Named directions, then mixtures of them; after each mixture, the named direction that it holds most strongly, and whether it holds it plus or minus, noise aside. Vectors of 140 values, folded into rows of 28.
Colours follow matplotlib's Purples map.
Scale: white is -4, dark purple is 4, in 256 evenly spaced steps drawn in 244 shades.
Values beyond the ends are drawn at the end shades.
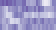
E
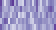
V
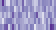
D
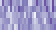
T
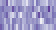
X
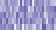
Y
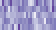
T, plus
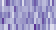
D, minus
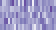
Y, plus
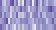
V, plus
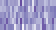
Y, plus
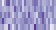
D, minus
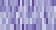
Y, minus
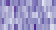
D, minus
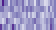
D, plus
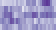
E, minus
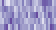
D, plus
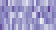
X, plus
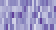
X, minus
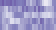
E, plus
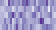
X, minus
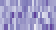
X, minus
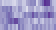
E, minus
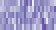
Y, plus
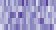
X, minus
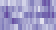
E, minus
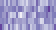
X, plus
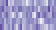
X, plus
